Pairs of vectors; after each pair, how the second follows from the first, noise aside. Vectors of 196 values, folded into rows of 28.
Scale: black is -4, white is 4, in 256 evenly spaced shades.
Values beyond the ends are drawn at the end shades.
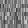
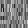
reversed, negated.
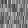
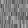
reversed, negated, shrunk.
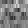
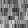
reversed.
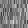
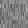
reversed, negated, shrunk.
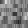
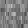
reversed, negated, shrunk.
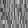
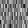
reversed, negated.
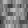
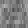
reversed, negated, shrunk.
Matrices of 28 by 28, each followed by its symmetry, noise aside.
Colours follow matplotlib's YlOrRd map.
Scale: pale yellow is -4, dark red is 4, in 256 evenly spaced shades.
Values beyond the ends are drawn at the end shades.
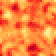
antisymmetric.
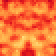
mirrored left to right.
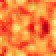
mirrored top to bottom.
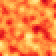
antisymmetric.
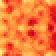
mirrored top to bottom.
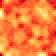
symmetric across the other diagonal.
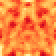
mirrored left to right.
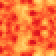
mirrored top to bottom.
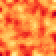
antisymmetric.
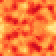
mirrored top to bottom.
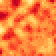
symmetric.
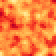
antisymmetric.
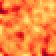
symmetric across the other diagonal.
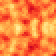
mirrored top to bottom.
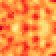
mirrored top to bottom.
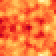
mirrored top to bottom.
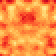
mirrored left to right.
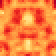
mirrored left to right.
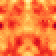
mirrored left to right.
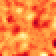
antisymmetric.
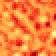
antisymmetric.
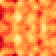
mirrored top to bottom.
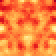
mirrored left to right.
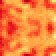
mirrored top to bottom.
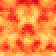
mirrored left to right.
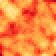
symmetric.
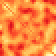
symmetric.
